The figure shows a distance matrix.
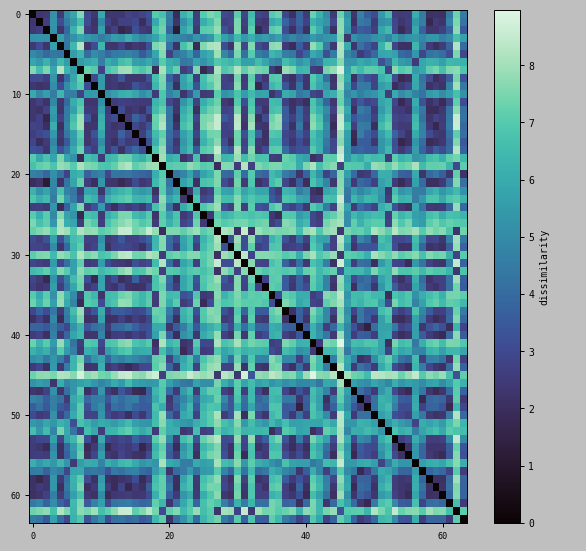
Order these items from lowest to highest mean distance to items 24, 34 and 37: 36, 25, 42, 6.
6, 42, 25, 36
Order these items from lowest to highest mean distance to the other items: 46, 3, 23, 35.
3, 46, 23, 35
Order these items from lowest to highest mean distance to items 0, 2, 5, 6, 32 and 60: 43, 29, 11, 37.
11, 29, 37, 43
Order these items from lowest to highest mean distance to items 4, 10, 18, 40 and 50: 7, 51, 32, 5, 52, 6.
5, 52, 7, 6, 51, 32
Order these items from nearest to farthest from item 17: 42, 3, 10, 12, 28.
12, 28, 3, 10, 42
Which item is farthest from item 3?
45
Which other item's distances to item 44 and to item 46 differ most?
14
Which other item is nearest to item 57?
48
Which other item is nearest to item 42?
22
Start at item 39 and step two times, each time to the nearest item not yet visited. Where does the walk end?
61
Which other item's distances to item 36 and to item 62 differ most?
7
